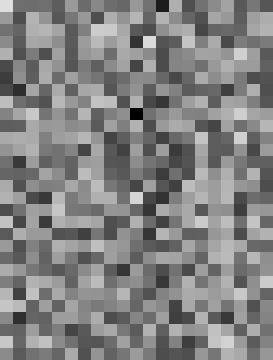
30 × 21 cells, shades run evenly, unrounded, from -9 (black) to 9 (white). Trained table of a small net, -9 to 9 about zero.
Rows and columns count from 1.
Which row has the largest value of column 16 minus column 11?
10
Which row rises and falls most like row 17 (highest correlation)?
9
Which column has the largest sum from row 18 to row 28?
18
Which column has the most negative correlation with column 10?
16
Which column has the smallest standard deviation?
6
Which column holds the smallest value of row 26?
14
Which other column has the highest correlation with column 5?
15
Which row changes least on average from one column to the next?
21
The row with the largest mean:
25
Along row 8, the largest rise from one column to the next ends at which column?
3
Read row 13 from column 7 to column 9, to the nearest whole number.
-4 3 -3
